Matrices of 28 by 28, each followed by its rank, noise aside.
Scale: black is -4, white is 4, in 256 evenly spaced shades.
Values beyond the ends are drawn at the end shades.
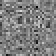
four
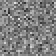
seven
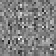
six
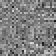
six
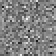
seven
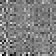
three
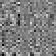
four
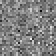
seven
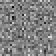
six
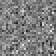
six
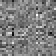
five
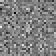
seven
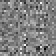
six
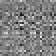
three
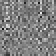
three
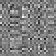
three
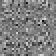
six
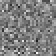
seven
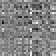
three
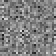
five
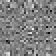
five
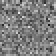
six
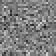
seven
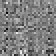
five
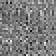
five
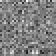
six
